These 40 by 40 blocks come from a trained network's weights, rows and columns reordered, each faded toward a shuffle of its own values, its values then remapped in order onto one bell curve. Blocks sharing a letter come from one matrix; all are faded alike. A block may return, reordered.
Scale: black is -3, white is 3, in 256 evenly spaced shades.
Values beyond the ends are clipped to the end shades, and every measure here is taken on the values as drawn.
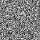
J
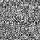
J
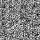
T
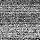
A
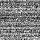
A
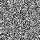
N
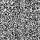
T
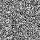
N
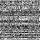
A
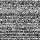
A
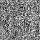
T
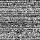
A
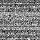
A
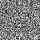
N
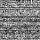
A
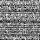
A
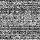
A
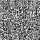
T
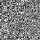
J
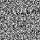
J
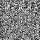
T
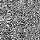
J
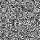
J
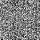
T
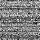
A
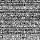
A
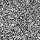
N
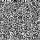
T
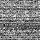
A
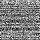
A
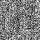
T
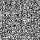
T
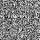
T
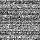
A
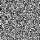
N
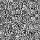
J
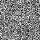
N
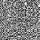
J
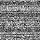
A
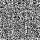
T
